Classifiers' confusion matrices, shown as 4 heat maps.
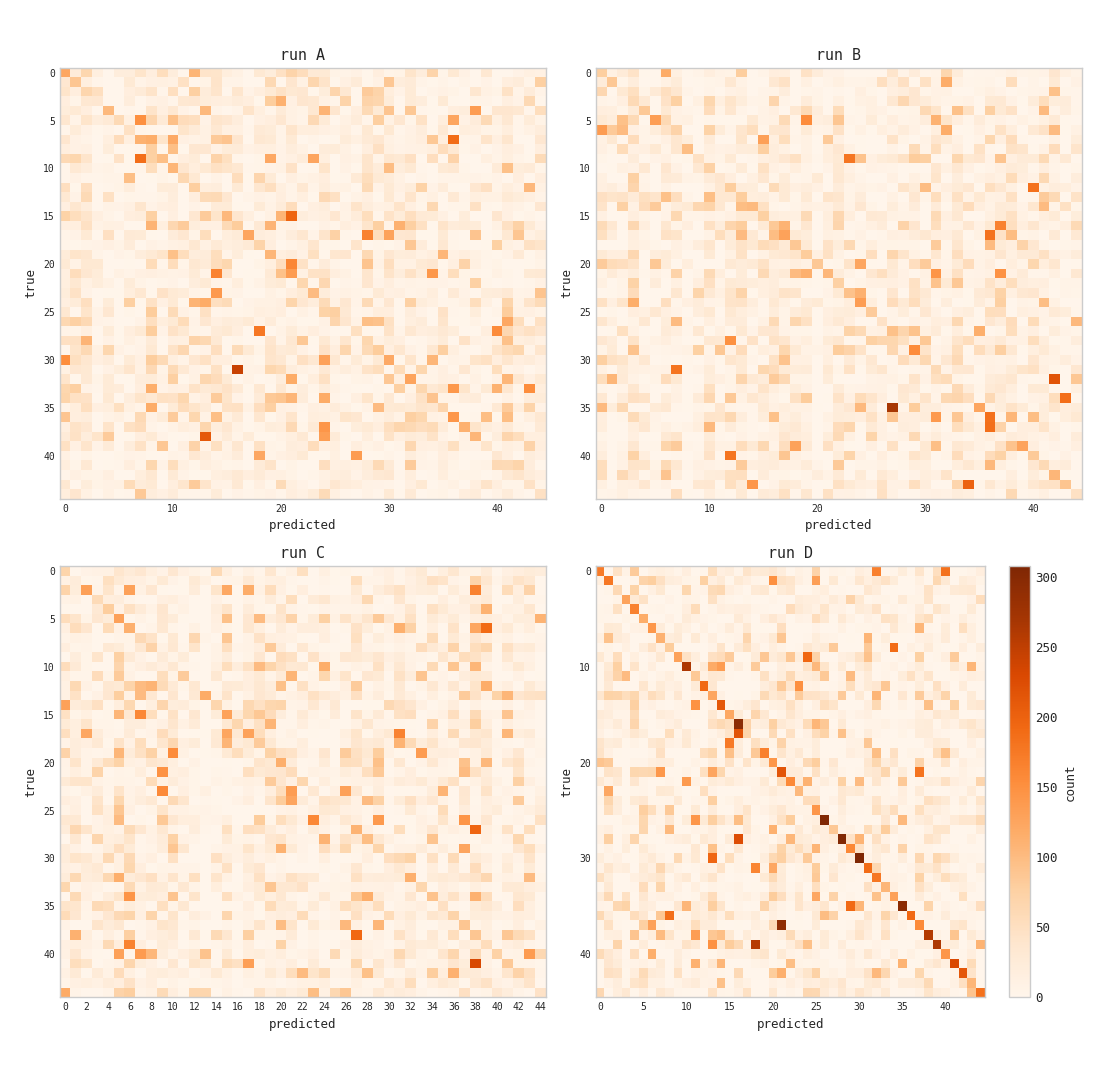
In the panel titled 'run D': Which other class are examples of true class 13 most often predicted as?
32
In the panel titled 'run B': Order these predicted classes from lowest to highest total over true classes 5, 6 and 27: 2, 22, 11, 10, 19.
11, 10, 22, 19, 2
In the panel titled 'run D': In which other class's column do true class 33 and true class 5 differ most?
7
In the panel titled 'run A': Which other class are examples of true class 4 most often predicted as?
38
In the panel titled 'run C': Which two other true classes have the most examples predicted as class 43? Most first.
40, 32
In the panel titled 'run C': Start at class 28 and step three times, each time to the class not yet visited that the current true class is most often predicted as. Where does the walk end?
9
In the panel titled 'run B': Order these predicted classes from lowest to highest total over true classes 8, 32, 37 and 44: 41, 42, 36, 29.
41, 29, 36, 42
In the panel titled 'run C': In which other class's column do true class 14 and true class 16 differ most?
0
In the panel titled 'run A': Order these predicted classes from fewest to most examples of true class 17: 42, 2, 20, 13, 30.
20, 2, 13, 42, 30
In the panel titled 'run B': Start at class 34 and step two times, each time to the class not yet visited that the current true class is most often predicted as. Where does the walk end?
14
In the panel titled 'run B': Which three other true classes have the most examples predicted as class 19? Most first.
5, 21, 34
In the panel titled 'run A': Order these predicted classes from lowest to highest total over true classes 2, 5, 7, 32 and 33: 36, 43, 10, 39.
39, 43, 10, 36
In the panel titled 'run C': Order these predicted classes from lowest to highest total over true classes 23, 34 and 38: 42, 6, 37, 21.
37, 42, 21, 6
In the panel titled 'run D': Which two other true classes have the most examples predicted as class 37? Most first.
21, 6
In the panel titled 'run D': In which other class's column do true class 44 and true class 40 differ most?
6
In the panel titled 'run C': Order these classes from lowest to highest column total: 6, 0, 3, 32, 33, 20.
33, 3, 32, 0, 20, 6
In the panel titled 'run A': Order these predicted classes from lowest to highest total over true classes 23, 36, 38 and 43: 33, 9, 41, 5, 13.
5, 9, 33, 41, 13
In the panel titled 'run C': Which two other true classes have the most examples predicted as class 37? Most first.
26, 29
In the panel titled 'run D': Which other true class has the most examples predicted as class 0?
20
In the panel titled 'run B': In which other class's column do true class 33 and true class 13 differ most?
6
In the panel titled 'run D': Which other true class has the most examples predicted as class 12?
1
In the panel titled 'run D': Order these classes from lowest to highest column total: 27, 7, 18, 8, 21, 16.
27, 8, 18, 7, 16, 21
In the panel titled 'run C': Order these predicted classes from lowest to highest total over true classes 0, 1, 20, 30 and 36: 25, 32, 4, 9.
25, 9, 32, 4
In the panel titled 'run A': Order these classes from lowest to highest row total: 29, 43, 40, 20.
40, 43, 20, 29
